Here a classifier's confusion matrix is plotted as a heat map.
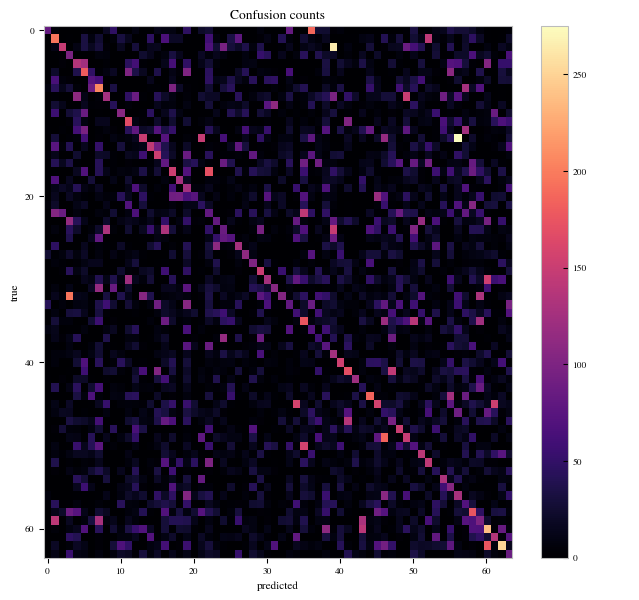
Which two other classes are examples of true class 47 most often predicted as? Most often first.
41, 16
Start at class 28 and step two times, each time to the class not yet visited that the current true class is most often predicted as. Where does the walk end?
55
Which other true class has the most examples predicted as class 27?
12
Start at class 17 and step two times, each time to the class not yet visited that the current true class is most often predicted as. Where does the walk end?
35
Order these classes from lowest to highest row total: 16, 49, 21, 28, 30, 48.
28, 21, 48, 49, 16, 30
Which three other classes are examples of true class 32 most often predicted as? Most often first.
3, 59, 13
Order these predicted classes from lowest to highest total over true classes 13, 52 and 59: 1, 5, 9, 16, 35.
9, 5, 35, 16, 1
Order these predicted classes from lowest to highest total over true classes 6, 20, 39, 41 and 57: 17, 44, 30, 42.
42, 44, 30, 17
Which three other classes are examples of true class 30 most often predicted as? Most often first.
60, 11, 34
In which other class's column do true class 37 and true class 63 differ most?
24
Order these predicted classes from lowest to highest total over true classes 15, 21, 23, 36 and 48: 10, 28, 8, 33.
10, 8, 33, 28
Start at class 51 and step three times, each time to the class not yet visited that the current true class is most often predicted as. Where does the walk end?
43
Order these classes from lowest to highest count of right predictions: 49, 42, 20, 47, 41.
20, 47, 42, 49, 41
